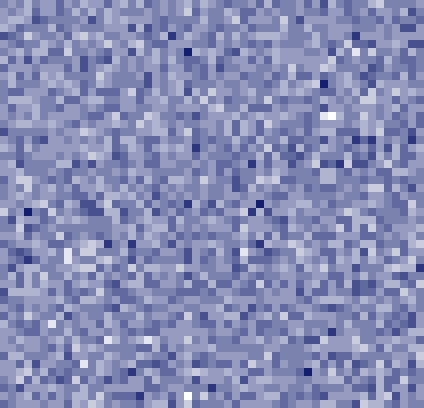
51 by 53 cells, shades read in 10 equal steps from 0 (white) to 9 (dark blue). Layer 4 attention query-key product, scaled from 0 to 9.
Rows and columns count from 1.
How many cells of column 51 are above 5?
16
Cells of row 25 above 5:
8
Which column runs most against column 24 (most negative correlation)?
9
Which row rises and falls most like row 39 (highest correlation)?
14
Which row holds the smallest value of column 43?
29
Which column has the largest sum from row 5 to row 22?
25
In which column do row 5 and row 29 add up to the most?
22
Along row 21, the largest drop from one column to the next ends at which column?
44
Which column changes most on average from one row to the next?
41
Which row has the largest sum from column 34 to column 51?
18
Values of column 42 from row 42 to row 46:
8 4 4 7 4
